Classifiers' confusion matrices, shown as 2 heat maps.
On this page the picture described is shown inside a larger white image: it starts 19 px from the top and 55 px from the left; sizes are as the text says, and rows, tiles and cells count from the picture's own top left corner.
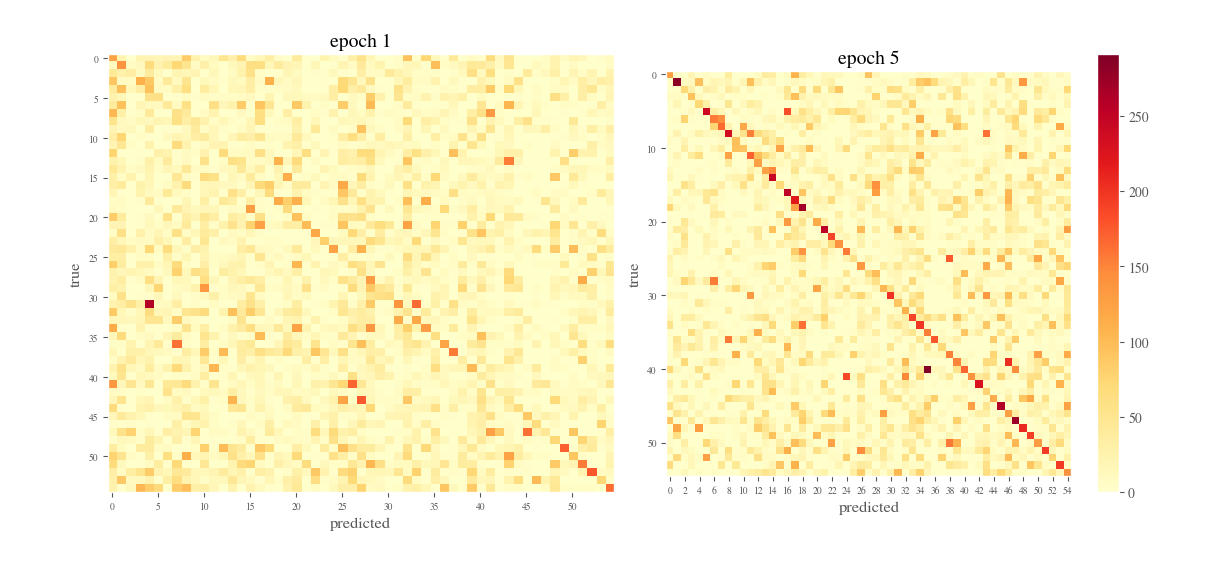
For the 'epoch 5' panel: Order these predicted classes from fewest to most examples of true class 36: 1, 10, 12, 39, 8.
12, 39, 1, 10, 8
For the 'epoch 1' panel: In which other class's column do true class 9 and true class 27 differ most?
7
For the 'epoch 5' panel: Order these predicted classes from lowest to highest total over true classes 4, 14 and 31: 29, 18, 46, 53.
18, 29, 53, 46
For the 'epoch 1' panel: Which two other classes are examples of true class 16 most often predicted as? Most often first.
25, 17
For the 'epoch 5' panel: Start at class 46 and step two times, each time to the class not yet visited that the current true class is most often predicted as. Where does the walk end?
20
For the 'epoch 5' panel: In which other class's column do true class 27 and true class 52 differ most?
5
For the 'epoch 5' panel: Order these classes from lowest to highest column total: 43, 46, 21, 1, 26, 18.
1, 21, 26, 43, 18, 46
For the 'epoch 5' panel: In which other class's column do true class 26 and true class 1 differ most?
48
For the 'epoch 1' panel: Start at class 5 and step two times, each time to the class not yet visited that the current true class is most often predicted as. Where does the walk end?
51
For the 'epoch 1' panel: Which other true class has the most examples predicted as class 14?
6
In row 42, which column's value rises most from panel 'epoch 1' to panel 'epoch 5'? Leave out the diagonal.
53
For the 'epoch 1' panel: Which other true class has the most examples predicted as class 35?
1
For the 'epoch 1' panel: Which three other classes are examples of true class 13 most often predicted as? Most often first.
43, 18, 32
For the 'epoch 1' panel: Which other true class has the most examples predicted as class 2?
47
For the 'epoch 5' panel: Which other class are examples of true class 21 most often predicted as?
54
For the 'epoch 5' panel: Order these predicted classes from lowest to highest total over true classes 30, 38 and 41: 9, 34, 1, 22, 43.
1, 22, 9, 34, 43
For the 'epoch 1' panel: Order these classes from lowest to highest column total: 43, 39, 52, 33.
52, 33, 39, 43
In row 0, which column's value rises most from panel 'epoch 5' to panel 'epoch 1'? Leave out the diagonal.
32
